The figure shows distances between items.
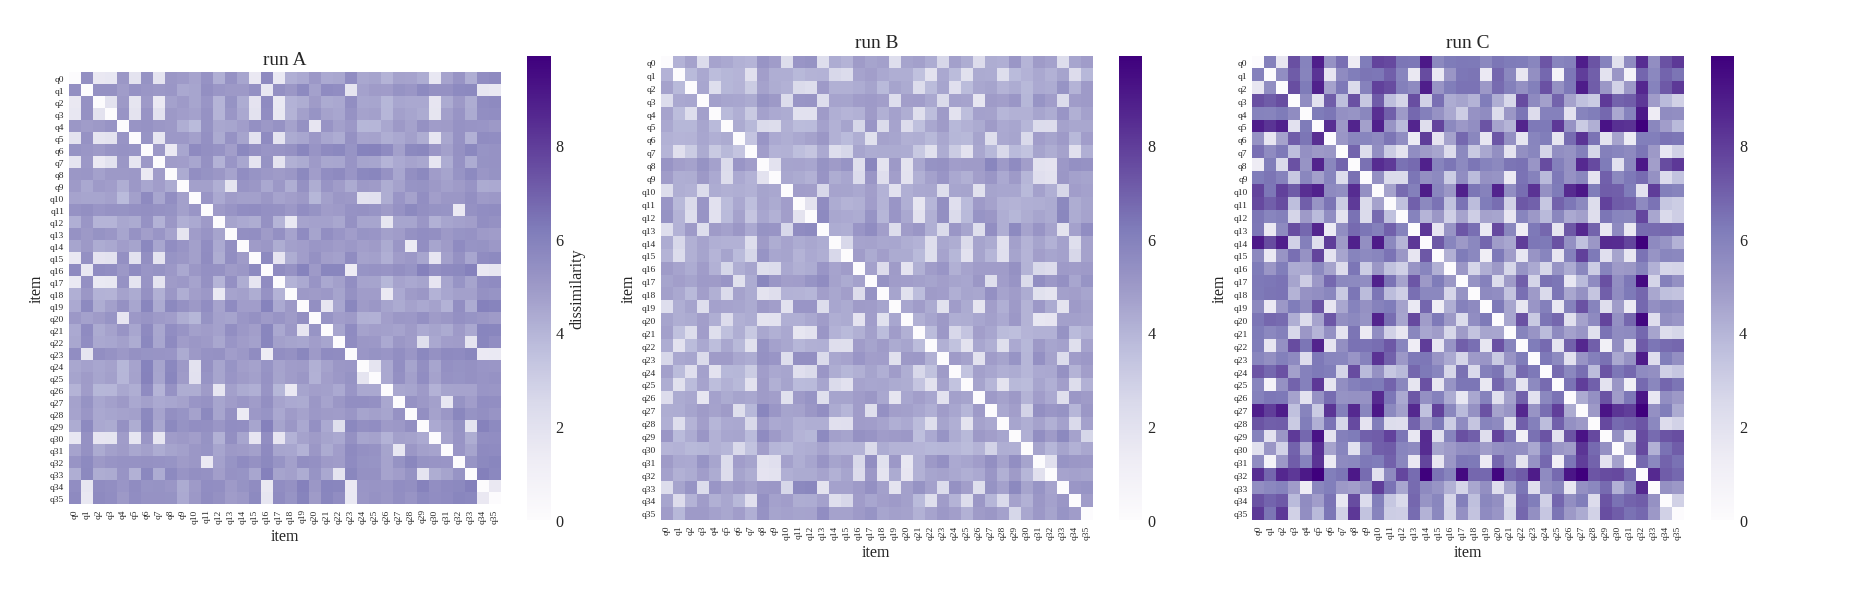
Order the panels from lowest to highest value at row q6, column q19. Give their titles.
run C, run B, run A
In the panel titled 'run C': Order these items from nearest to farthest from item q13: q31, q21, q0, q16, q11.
q31, q16, q21, q0, q11
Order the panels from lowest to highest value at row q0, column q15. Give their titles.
run A, run B, run C
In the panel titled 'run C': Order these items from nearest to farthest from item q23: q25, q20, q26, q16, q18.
q26, q20, q16, q18, q25
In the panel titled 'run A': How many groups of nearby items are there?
12
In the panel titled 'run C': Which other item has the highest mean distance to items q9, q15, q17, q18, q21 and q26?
q32
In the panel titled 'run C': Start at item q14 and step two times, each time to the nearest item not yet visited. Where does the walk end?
q3
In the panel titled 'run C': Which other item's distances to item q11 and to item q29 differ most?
q22
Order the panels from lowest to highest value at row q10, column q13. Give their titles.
run B, run A, run C
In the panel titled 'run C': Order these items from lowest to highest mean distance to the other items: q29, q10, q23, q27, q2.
q23, q29, q2, q27, q10
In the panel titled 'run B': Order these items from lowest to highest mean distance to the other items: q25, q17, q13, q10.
q25, q10, q13, q17
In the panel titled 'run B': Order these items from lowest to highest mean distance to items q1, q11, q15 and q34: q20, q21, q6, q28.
q28, q21, q6, q20
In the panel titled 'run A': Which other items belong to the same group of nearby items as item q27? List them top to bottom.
q31
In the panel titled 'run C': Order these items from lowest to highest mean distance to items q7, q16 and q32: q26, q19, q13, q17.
q19, q13, q26, q17
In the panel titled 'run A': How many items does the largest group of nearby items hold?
8
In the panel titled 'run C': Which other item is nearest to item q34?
q7
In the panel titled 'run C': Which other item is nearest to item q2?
q0
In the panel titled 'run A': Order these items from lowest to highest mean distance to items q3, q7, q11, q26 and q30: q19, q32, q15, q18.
q15, q18, q32, q19
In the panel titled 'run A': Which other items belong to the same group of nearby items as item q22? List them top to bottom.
q29, q33
